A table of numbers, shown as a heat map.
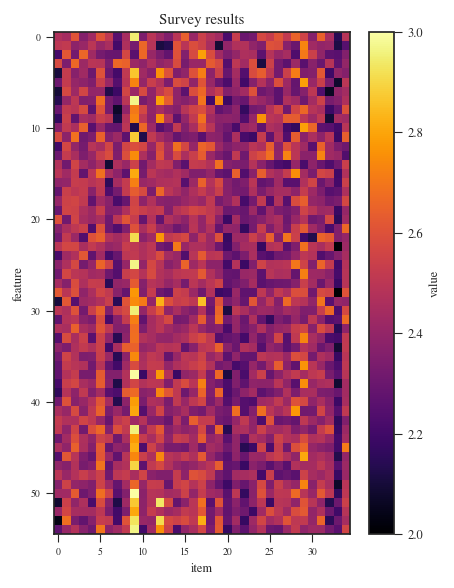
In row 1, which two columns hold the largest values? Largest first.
29, 10
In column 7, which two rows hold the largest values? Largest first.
3, 43
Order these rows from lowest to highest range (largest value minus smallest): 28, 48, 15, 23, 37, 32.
48, 32, 15, 23, 28, 37
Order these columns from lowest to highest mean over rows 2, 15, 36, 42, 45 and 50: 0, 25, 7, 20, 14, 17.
20, 7, 0, 25, 14, 17
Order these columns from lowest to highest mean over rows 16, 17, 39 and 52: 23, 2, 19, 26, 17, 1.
23, 26, 2, 1, 19, 17
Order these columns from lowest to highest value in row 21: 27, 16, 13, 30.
27, 13, 30, 16
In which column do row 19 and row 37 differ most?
9
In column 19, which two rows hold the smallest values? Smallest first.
1, 28
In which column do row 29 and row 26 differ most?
12
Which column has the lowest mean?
33
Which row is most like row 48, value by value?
42
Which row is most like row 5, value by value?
49
